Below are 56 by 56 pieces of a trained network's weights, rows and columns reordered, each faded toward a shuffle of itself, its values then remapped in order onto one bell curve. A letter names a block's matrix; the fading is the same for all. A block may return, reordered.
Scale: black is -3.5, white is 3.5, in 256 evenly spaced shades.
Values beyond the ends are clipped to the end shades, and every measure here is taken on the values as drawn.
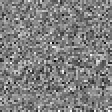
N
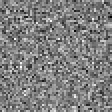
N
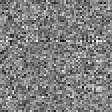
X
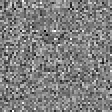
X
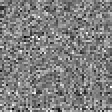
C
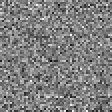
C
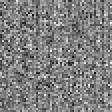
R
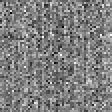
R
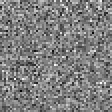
N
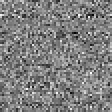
C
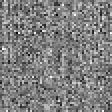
R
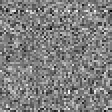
X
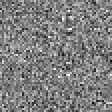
C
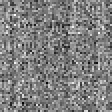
R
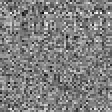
X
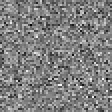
C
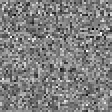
C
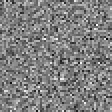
C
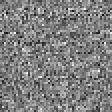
C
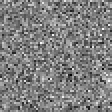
N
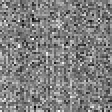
R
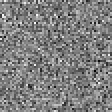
N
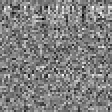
X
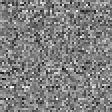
N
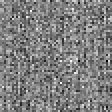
R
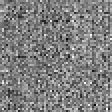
R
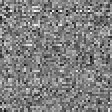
X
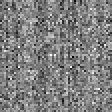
R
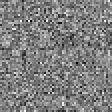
X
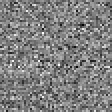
C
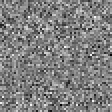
N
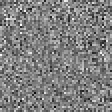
X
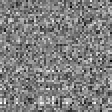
X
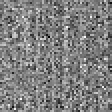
R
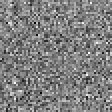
X
